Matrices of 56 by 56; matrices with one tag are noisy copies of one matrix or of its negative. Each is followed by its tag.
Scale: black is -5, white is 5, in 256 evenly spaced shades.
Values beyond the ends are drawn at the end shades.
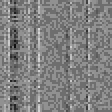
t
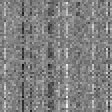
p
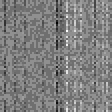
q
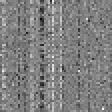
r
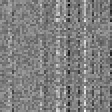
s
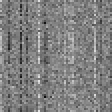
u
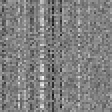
r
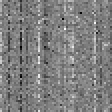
u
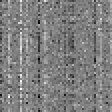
u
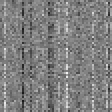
p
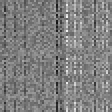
q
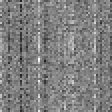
u
